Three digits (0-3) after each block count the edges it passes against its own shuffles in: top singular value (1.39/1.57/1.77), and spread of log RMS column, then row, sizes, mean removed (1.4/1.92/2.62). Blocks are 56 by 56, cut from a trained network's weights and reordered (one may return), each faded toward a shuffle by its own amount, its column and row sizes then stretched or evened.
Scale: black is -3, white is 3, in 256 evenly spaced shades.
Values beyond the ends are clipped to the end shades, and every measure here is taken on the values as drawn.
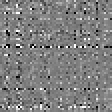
3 3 3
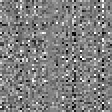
2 3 2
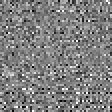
3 1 3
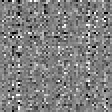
1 3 2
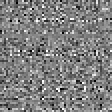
2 1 3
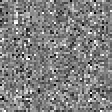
1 2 1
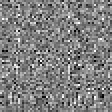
3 2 2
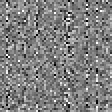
3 3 0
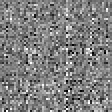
1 2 2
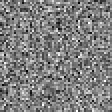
3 2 0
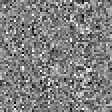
1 2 0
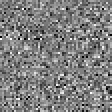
2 0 3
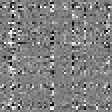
3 3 3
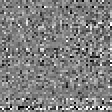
1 2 3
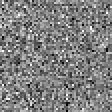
2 1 0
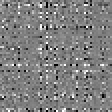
1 3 3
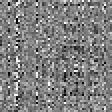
3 3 0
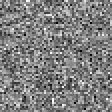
3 0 1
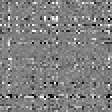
2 2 3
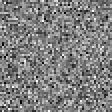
1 0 0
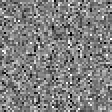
1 2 0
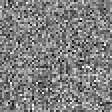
1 0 0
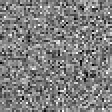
0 1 0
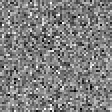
0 1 1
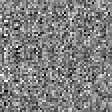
3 1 2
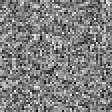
2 0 0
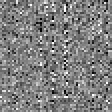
1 3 1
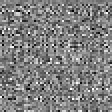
3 0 3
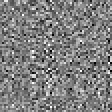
3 2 1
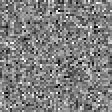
0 1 1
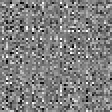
2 3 2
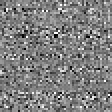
0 1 3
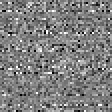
0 1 3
